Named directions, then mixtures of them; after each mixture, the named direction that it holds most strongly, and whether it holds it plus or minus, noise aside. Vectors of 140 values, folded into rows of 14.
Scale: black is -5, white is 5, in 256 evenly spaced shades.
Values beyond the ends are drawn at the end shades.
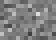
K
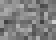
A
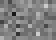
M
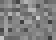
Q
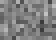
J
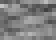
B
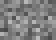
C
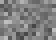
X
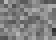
X, minus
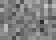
J, plus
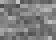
B, minus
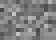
M, minus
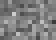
A, minus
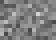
K, plus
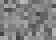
X, plus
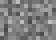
Q, minus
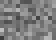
Q, minus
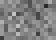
M, minus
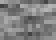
B, minus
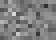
M, minus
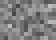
B, minus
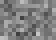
X, plus
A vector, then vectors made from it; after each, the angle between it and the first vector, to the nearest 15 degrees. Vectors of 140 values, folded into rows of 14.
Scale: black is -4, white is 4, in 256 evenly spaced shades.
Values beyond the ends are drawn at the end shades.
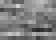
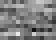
30 degrees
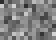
90 degrees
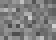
105 degrees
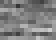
165 degrees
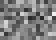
90 degrees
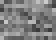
45 degrees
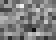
60 degrees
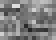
45 degrees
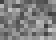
120 degrees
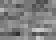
150 degrees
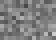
105 degrees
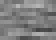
45 degrees
